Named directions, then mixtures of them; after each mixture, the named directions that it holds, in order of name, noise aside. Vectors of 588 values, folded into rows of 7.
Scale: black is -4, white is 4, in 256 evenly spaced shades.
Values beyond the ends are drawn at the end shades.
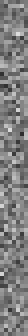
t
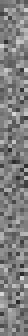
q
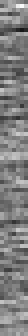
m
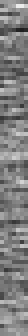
m.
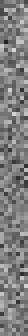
q.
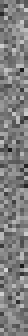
q, t.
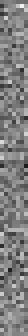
m, q, t.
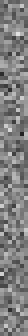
t.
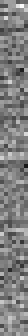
m, q, t.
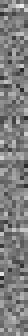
m, q, t.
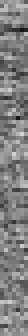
m, t.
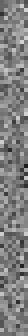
q, t.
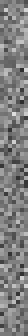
q.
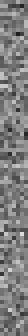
m, t.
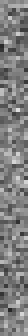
m, q, t.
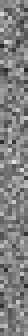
q.
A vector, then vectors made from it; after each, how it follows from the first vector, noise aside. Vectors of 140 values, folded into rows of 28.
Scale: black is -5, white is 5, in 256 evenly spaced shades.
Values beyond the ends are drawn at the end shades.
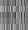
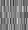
wrapped around.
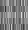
negated.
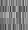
negated.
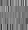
wrapped around, partly zeroed.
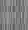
negated, shrunk.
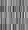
negated.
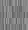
reversed, shrunk.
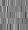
wrapped around, partly zeroed.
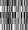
scaled up.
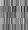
wrapped around.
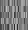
wrapped around.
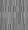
negated, shrunk.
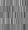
wrapped around, partly zeroed.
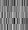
reversed, negated.
